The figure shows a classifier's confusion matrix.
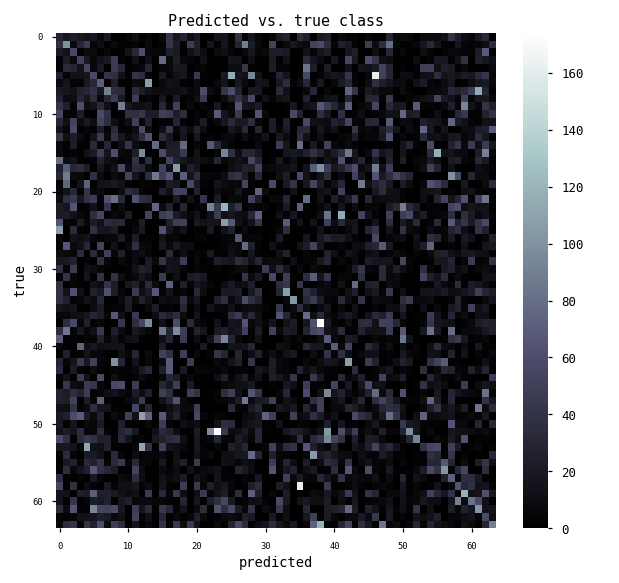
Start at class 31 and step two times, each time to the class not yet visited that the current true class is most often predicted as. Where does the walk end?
38
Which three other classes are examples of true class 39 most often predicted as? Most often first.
24, 50, 0
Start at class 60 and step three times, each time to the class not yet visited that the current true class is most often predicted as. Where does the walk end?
32
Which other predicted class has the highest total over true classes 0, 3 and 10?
15
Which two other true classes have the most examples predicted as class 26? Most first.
9, 63
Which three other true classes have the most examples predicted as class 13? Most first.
6, 37, 49
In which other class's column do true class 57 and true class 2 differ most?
62
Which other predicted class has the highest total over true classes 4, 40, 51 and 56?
23
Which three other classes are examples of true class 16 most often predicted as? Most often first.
0, 41, 28
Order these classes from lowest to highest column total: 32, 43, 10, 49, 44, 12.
49, 10, 44, 32, 43, 12
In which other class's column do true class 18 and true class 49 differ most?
12
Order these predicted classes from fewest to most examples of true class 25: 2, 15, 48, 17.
17, 48, 2, 15
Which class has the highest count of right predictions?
59
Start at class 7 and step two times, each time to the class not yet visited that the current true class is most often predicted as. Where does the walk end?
5
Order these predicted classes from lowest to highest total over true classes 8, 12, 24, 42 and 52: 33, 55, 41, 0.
41, 33, 55, 0
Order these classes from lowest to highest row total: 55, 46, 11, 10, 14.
55, 14, 11, 10, 46
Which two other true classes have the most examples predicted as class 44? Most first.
19, 23
